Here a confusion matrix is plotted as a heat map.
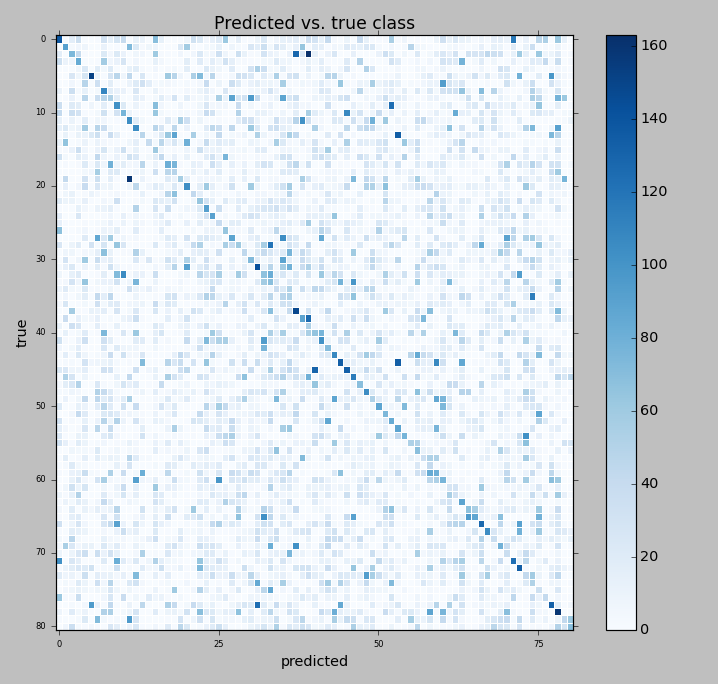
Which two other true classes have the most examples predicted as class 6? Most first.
27, 79
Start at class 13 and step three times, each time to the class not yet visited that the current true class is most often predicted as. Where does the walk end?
58
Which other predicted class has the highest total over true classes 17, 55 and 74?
8
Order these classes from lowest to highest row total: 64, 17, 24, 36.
36, 24, 64, 17
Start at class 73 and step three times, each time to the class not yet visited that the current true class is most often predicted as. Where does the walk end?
34
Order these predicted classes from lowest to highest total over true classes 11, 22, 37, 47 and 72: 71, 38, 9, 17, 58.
71, 17, 9, 38, 58
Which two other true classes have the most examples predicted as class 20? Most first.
31, 14
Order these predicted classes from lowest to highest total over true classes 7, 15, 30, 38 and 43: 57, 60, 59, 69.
59, 60, 69, 57
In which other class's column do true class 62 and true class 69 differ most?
37
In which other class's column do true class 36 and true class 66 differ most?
72
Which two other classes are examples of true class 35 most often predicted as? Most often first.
74, 46
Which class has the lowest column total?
14
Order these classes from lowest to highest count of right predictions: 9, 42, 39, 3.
39, 42, 3, 9
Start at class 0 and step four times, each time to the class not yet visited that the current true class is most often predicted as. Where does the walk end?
42
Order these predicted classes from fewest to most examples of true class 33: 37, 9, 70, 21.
21, 37, 9, 70
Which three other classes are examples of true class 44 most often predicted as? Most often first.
53, 59, 63
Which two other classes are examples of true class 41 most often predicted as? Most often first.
32, 23
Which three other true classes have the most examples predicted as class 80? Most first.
79, 46, 55
